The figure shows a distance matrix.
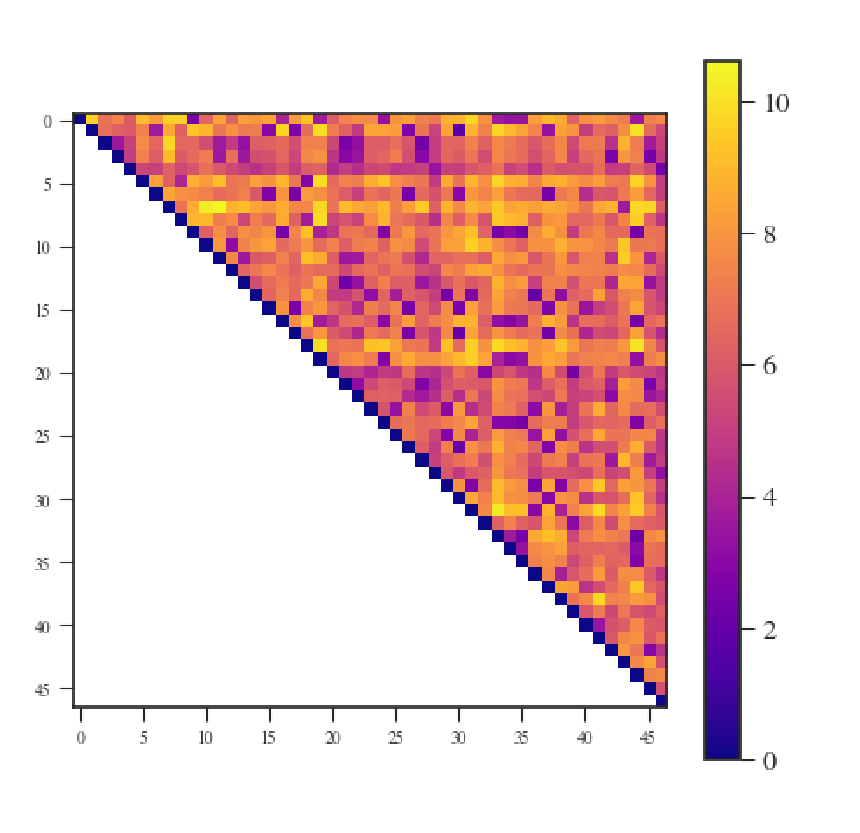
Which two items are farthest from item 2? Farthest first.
7, 43
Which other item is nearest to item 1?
30
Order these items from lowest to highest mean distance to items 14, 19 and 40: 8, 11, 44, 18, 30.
44, 30, 11, 8, 18
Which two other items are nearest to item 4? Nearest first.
46, 28
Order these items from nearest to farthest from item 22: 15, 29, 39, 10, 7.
15, 39, 29, 10, 7
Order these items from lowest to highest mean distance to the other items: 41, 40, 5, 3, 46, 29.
46, 3, 40, 29, 41, 5
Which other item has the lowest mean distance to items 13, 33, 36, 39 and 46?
20
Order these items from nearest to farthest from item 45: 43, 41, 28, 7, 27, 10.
27, 28, 41, 10, 43, 7
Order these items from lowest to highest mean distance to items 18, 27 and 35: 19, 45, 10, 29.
45, 10, 19, 29
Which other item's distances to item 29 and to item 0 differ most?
31
